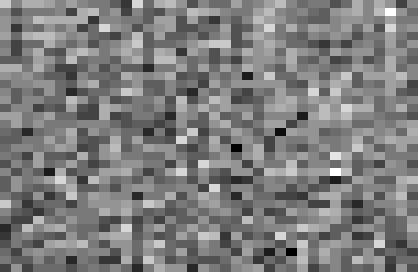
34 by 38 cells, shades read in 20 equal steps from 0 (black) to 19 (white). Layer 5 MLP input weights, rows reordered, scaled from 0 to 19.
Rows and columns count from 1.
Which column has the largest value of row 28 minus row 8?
31
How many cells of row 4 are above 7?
30
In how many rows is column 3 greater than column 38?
15
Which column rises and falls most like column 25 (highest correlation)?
36
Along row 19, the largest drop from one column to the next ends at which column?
22
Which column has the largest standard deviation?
7
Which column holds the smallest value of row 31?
37
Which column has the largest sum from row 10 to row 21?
32
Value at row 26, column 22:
8
